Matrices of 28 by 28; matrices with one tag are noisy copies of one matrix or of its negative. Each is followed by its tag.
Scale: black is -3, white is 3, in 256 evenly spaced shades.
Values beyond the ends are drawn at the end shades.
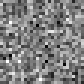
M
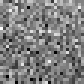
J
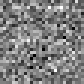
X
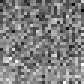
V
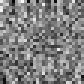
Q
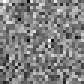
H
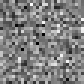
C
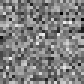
C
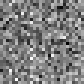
X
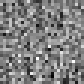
M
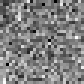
H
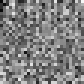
Q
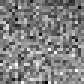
J
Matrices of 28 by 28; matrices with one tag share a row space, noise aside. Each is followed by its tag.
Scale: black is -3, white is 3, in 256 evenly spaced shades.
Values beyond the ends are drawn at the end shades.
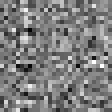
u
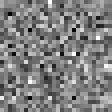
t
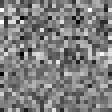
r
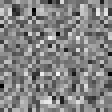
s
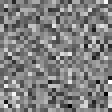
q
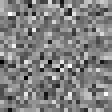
t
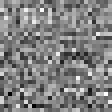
r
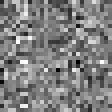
u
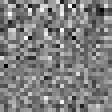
t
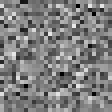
u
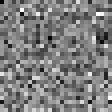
r
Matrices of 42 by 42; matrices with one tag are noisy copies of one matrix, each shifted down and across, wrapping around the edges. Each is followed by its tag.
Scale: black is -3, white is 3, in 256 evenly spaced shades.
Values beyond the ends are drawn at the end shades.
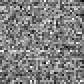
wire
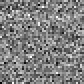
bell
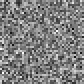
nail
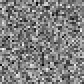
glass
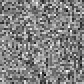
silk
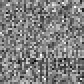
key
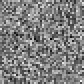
silk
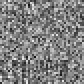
key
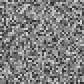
nail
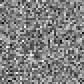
nail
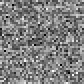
wire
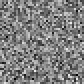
glass
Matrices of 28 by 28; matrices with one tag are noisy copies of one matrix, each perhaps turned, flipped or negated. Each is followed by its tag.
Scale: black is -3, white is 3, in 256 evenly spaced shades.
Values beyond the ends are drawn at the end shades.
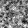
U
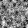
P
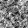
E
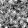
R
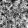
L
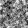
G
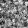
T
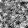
P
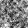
E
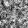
U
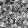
T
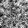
L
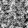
T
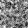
T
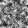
P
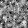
P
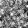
R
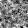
R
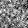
E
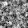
P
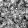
L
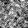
E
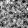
T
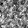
T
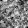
E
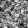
E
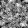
P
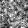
E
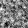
U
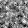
U
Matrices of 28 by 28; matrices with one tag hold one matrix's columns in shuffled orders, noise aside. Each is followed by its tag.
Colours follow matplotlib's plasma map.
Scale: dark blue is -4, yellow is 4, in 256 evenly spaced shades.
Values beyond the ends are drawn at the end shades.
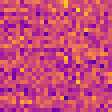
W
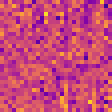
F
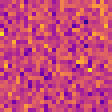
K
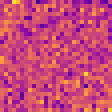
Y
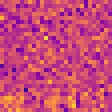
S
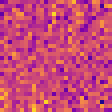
F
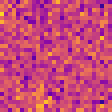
F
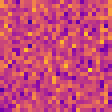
K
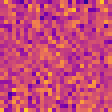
Y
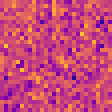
K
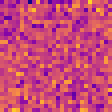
Y
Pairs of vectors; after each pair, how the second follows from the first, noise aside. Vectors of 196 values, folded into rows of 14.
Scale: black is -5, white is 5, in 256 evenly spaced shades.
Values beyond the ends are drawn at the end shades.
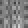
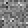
shuffled.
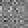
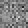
reversed.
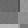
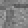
wrapped around, negated, shrunk.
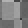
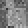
reversed.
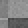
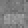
wrapped around, negated, shrunk.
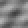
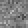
wrapped around, partly zeroed.
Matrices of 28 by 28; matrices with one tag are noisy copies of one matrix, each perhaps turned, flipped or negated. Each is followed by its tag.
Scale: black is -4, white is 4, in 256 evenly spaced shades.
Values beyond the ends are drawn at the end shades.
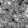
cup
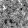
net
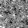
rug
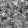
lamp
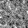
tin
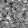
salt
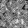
net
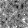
net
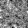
tin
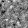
lamp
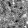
lamp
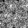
rug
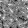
tin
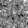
rug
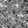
rug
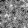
rug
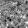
salt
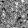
salt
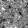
cup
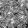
rug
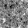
net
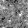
cup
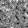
tin
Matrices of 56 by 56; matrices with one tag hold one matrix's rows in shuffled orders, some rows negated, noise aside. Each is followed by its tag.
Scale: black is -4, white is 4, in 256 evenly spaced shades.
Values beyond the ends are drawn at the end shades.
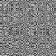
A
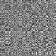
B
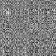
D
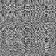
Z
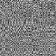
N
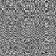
Z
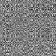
D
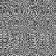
A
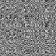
Z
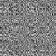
A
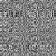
A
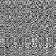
B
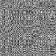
N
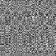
B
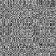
N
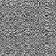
Z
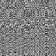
Z
